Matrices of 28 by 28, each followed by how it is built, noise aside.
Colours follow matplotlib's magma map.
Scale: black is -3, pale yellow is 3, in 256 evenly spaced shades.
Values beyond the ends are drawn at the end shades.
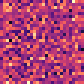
repeating rows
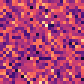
Toeplitz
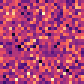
repeating columns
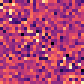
banded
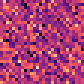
Toeplitz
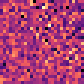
upper triangular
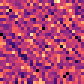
Toeplitz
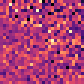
upper triangular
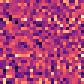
low rank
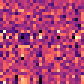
low rank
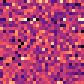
uneven rows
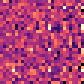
low rank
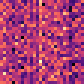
repeating rows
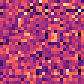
low rank
